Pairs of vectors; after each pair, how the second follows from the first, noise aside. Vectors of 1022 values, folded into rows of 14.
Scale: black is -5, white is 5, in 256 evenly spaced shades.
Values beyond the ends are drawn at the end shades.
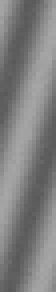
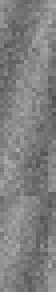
wrapped around, negated, shrunk.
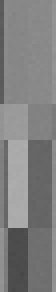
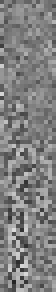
sign-scrambled.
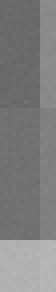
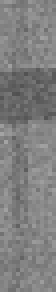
wrapped around, negated, shrunk.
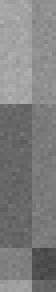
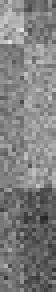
reversed, negated.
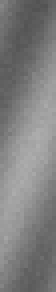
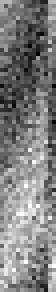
wrapped around, negated, scaled up.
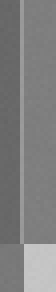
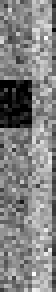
wrapped around, negated, scaled up.
